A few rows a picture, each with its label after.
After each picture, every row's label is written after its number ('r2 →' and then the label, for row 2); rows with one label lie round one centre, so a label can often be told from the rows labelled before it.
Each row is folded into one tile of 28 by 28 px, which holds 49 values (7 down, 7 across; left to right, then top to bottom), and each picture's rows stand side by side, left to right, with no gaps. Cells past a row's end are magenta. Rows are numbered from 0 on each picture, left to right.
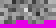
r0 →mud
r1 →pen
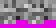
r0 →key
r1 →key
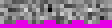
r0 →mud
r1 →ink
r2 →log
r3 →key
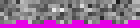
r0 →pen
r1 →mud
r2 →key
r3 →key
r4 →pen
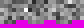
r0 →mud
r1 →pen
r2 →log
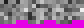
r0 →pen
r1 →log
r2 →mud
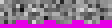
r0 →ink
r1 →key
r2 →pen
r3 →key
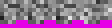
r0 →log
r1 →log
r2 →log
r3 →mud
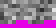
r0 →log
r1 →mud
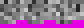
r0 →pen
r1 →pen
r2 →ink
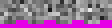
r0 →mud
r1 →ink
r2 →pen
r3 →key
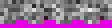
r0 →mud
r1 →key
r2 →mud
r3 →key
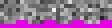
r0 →pen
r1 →mud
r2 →log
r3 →key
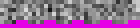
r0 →mud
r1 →ink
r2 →log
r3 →log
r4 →pen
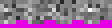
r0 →key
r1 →mud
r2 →pen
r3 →key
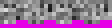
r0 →key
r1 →ink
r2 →key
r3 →ink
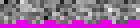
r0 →pen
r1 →key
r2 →pen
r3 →mud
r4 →mud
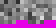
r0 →pen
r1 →log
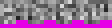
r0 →key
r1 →log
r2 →log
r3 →ink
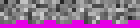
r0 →pen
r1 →log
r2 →pen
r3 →log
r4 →key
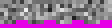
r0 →mud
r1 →ink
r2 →key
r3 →pen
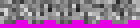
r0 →mud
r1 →ink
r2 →ink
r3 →log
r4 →pen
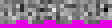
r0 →ink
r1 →mud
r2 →log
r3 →ink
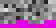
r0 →key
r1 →pen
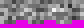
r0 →mud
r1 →mud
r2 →key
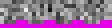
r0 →mud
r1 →ink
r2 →log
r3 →pen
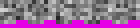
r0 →key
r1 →pen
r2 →log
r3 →mud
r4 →key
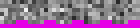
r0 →mud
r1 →pen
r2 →key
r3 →log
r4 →pen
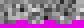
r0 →ink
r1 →key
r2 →pen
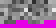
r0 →mud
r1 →pen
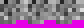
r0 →pen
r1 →pen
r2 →pen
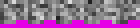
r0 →log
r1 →log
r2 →log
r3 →pen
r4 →mud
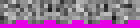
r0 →log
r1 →ink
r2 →pen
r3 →ink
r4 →log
